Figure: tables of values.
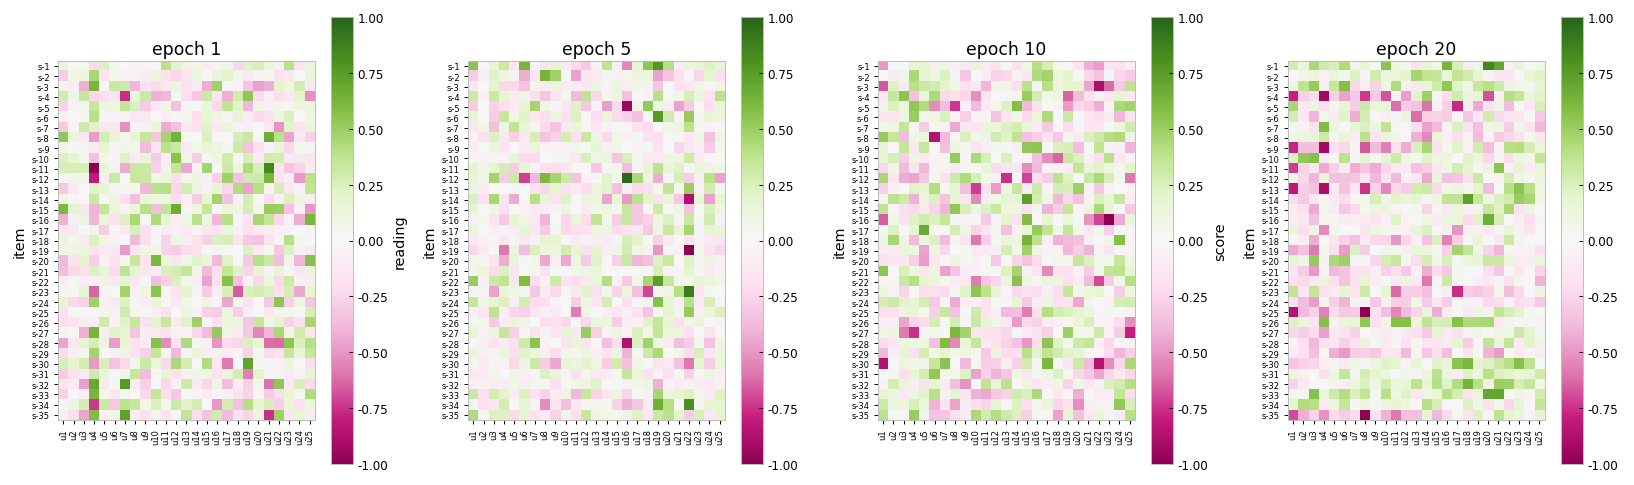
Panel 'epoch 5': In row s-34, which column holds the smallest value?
u8
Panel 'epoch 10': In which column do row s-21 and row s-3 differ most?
u1
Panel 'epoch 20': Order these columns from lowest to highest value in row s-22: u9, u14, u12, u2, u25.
u14, u25, u2, u9, u12
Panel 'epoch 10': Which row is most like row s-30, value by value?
s-3
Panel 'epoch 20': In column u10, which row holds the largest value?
s-1
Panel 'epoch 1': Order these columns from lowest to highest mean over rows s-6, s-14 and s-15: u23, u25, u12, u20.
u25, u20, u23, u12
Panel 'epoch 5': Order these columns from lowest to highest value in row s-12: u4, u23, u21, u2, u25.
u25, u4, u23, u2, u21
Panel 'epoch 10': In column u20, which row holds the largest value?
s-13
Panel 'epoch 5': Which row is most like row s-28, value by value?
s-5
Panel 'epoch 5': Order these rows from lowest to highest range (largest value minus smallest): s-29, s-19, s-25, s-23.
s-29, s-25, s-19, s-23
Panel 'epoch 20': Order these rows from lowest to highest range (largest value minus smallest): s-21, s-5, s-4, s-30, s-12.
s-21, s-12, s-30, s-5, s-4
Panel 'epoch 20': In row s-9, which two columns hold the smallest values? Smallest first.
u4, u1
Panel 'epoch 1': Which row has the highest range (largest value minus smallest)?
s-11
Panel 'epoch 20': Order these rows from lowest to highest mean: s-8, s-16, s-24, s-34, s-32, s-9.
s-24, s-9, s-8, s-16, s-34, s-32
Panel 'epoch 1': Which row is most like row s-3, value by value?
s-27
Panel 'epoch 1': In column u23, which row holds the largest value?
s-28
